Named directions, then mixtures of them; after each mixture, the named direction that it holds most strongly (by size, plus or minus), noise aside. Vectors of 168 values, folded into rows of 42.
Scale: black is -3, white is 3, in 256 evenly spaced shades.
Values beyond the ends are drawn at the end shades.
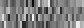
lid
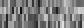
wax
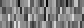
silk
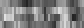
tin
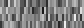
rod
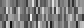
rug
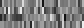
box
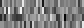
box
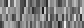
rod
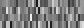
rug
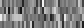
box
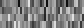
silk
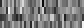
box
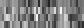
tin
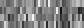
wax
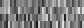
wax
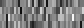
silk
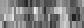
tin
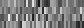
lid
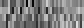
wax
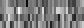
rug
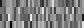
rug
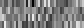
lid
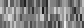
rod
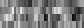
tin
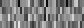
silk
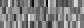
silk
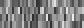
wax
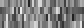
wax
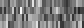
wax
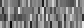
box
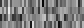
box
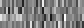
box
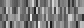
rug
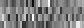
lid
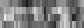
tin
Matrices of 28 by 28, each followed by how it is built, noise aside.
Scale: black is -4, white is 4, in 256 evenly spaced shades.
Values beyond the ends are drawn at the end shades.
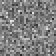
noise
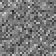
Hankel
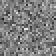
noise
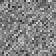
Hankel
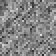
Hankel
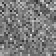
Toeplitz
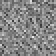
Toeplitz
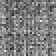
blocks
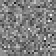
noise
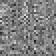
low rank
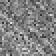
Toeplitz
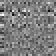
low rank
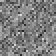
Hankel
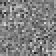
block diagonal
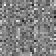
low rank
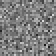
noise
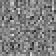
blocks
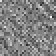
Toeplitz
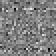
uneven rows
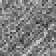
Hankel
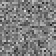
noise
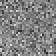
noise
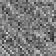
Toeplitz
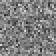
noise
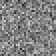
noise
